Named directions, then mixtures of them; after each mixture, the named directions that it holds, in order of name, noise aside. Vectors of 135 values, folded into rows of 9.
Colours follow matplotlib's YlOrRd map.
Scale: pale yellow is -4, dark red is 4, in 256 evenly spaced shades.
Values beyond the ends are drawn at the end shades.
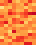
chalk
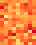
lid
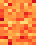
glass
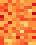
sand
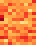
glass, sand.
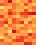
chalk.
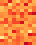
chalk, glass.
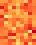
lid.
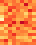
glass, sand.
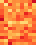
glass.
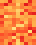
chalk, lid.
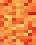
chalk, lid.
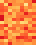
glass, sand.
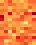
chalk, glass, sand.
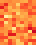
lid.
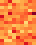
chalk, sand.
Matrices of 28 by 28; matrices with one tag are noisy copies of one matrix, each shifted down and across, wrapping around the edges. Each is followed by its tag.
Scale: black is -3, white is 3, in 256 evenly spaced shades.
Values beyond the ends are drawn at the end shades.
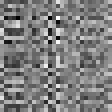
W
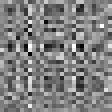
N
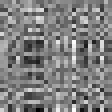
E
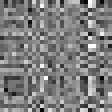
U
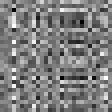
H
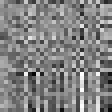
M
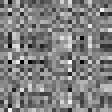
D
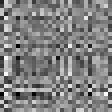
U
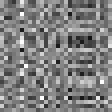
H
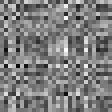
D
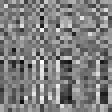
M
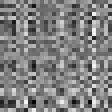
N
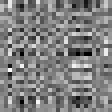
E
